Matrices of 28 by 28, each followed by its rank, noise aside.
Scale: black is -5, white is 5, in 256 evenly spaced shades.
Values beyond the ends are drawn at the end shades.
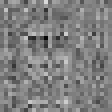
four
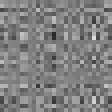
two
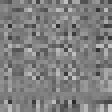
three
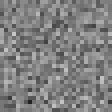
eight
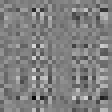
two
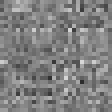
four
